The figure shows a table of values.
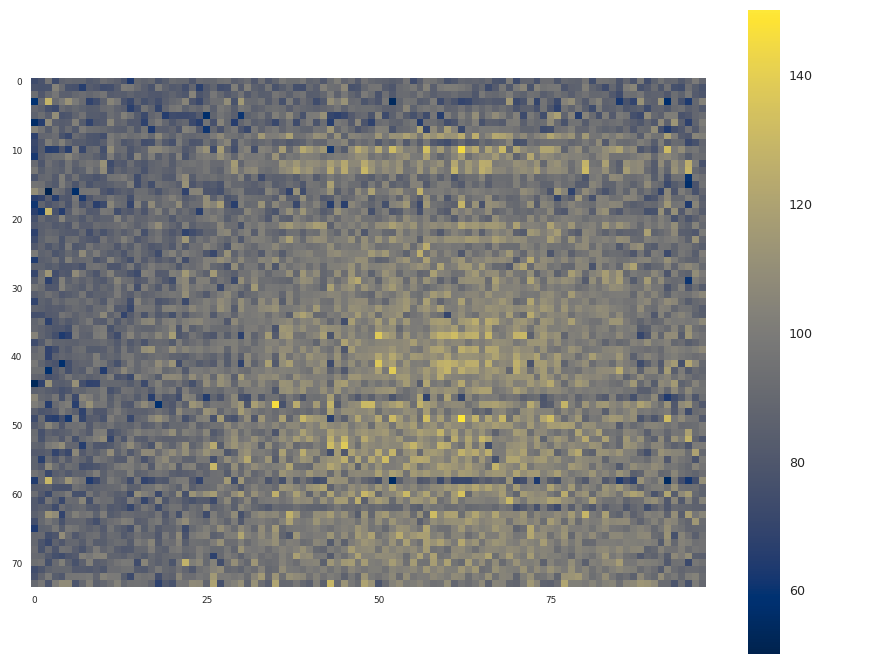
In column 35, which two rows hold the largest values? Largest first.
47, 60
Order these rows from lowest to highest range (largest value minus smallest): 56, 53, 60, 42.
56, 60, 53, 42
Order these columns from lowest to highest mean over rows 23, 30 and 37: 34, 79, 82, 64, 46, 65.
79, 82, 34, 65, 46, 64
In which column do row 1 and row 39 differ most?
66
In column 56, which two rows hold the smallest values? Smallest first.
6, 18
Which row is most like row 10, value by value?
49
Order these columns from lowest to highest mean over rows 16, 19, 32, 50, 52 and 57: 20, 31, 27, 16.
16, 20, 27, 31
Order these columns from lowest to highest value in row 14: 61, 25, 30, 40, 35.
61, 35, 25, 40, 30
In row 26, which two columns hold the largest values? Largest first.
72, 57
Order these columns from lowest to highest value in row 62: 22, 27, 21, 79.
22, 27, 21, 79
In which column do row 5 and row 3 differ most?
30
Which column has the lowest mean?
0
